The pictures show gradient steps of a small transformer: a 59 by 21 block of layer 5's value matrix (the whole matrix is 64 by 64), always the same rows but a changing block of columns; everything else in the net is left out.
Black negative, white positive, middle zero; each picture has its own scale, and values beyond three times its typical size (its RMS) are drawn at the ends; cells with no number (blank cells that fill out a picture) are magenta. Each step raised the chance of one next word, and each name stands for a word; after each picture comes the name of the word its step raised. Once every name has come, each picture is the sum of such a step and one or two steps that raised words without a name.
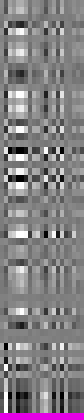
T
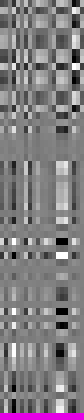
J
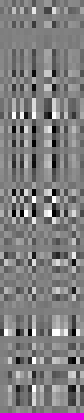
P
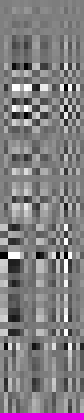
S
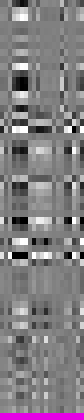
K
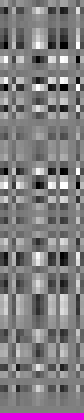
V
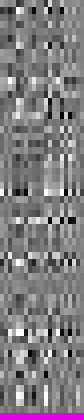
P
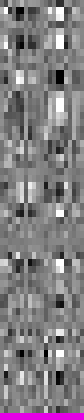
V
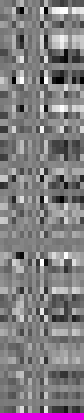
V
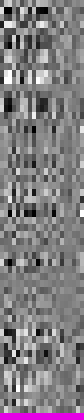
P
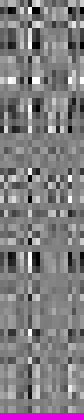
V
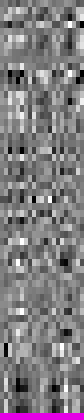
J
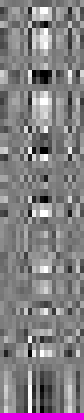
T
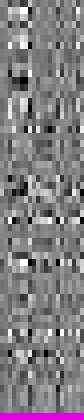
P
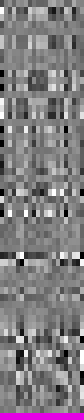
P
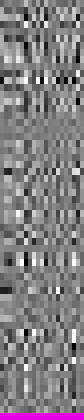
V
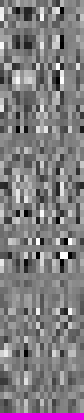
J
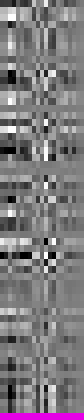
K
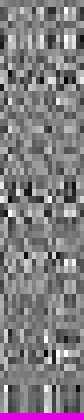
V
